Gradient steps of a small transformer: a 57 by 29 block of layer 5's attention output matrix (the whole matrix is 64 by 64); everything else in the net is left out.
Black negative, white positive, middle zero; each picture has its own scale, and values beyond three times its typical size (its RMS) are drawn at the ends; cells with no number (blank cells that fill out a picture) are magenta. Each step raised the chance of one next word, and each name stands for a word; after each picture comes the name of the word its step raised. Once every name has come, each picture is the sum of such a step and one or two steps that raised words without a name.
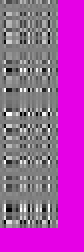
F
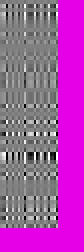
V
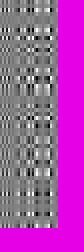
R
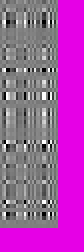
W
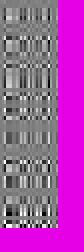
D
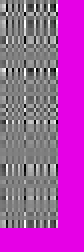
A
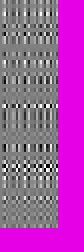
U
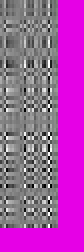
U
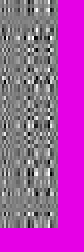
R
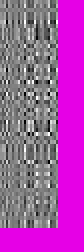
W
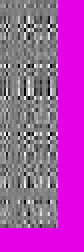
D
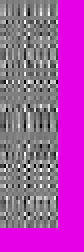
U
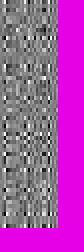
R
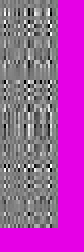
U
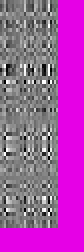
A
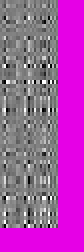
D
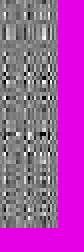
V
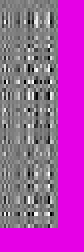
W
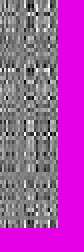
A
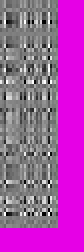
W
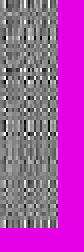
A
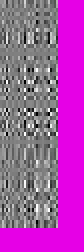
F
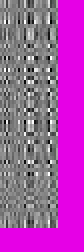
W
